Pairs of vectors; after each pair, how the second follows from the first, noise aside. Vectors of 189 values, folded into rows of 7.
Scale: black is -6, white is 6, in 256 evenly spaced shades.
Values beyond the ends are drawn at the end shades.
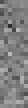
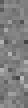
partly zeroed.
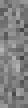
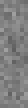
reversed, negated, shrunk.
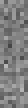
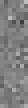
wrapped around, negated, partly zeroed.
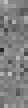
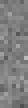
reversed, negated, shrunk.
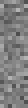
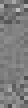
partly zeroed.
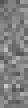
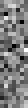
reversed, negated, scaled up.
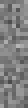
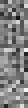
wrapped around, scaled up.
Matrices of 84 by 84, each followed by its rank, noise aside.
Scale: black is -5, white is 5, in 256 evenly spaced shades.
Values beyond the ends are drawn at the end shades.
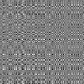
two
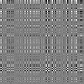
one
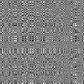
two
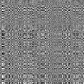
two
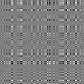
one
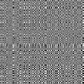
two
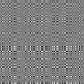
one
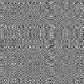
three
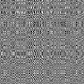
three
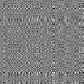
two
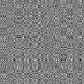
three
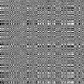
one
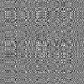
four
